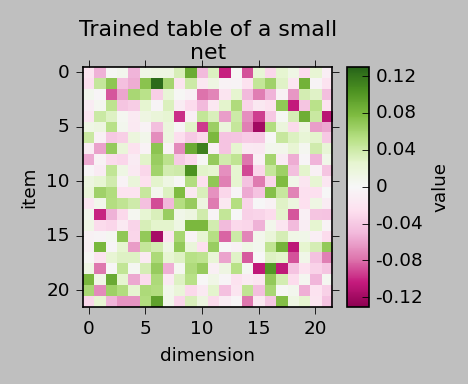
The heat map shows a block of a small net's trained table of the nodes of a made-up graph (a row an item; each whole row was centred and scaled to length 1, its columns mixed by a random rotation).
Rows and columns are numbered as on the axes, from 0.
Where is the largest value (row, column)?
1, 6
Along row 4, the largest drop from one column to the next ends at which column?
21
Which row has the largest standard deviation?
18
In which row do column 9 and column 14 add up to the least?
8
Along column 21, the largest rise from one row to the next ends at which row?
16
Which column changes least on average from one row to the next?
0
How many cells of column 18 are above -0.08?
18
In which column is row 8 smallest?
14
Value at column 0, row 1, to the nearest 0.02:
-0.02
